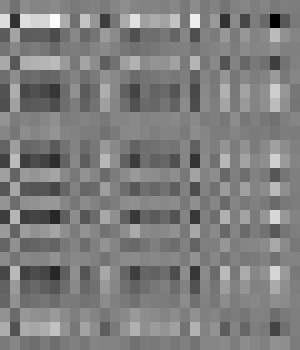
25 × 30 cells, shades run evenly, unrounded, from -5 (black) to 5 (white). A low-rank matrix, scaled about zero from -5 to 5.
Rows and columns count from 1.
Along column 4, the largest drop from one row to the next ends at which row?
3
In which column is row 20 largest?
28
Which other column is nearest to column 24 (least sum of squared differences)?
30
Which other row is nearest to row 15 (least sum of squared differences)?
23
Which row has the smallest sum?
16
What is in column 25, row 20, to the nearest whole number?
2
